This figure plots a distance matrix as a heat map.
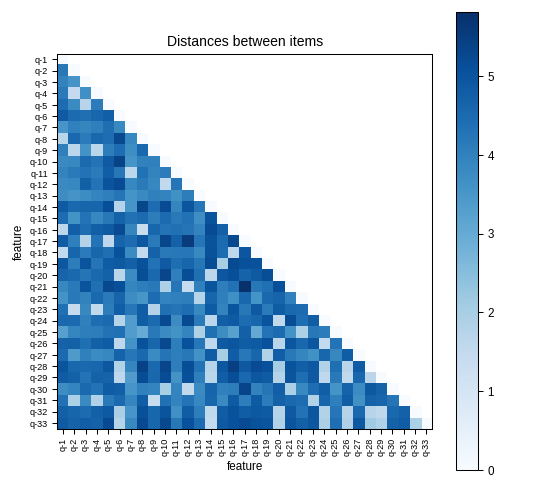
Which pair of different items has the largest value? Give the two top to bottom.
q-17, q-21
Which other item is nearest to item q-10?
q-12
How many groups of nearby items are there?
8
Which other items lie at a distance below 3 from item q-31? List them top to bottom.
q-2, q-4, q-9, q-23
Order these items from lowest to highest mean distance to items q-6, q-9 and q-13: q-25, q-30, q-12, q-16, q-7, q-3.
q-25, q-7, q-3, q-30, q-12, q-16
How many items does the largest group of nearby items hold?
9
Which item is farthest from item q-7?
q-19
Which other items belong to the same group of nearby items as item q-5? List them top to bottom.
q-3, q-17
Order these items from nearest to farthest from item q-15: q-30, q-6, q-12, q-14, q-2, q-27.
q-27, q-2, q-30, q-12, q-6, q-14
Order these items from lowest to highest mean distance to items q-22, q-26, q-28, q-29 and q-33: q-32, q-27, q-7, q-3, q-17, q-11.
q-32, q-7, q-11, q-3, q-27, q-17
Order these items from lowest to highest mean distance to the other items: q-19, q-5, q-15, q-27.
q-27, q-15, q-5, q-19
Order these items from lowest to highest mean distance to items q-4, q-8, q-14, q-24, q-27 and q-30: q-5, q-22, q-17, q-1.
q-1, q-22, q-5, q-17
